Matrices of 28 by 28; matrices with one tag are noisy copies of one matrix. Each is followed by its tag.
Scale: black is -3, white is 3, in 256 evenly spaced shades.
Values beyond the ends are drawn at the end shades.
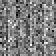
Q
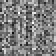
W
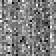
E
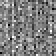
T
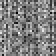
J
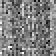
E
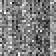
E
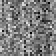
E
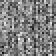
T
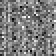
W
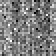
E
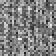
T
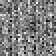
T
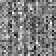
T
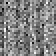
Q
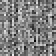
T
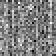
T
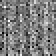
Q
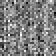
Q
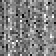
Q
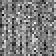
W
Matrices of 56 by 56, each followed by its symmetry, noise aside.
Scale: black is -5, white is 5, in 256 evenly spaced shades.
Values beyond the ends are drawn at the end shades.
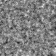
antisymmetric.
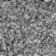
no symmetry.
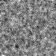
no symmetry.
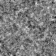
symmetric across the other diagonal.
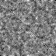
same after a half turn.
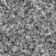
antisymmetric.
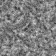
symmetric.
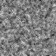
no symmetry.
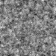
antisymmetric.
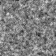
no symmetry.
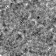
symmetric across the other diagonal.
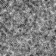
symmetric.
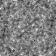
same after a half turn.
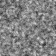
symmetric.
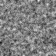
no symmetry.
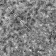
symmetric.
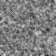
no symmetry.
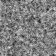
antisymmetric.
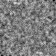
same after a half turn.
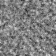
antisymmetric.
